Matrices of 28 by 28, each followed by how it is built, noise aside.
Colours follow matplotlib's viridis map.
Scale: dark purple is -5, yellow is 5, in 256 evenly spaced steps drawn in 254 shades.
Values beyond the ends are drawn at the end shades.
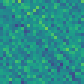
Toeplitz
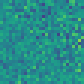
upper triangular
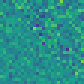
upper triangular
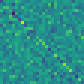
diagonal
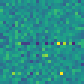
uneven rows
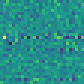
uneven rows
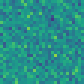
Toeplitz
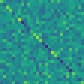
diagonal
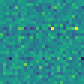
uneven rows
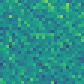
Toeplitz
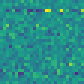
uneven rows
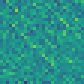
Toeplitz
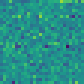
uneven rows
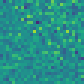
upper triangular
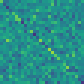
diagonal
